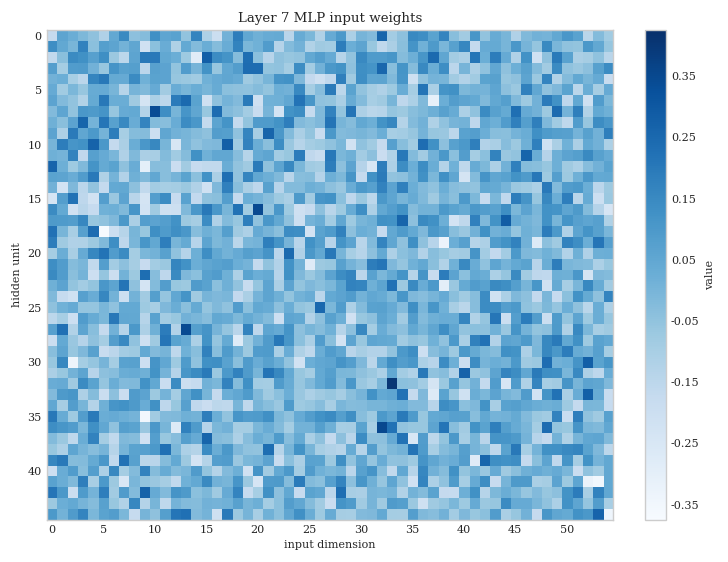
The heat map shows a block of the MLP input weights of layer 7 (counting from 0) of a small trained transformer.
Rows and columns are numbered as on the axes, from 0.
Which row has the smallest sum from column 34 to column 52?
20
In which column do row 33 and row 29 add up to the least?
5
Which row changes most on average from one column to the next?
15
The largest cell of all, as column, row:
33, 32
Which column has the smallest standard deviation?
8
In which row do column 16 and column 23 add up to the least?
0
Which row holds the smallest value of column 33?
40
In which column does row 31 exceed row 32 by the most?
44
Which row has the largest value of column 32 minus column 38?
19
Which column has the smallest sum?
9
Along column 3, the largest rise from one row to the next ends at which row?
17
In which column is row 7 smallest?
22
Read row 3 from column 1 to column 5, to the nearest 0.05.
-0.1 0.1 0.1 0 -0.05
